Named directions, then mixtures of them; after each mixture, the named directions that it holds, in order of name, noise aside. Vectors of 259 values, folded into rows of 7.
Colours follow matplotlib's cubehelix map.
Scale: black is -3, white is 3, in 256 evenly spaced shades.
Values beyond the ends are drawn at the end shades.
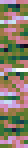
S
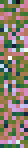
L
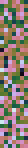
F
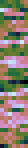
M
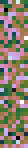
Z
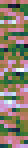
M, S.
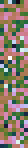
L.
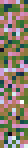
F, S, Z.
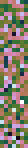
F, Z.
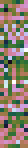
L, M.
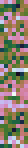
F, L, S.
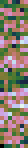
L, M.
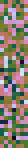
F.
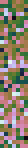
F, M.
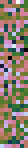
L.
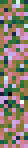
F, S, Z.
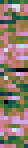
S.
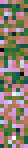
F, M, S.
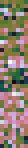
F, M.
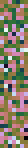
F, L.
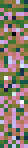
F, M, Z.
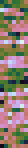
M.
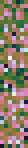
F, L, M.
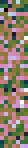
M, Z.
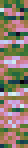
M.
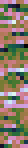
M, S.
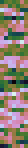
M.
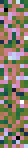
Z.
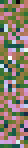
L.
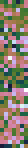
L, M.
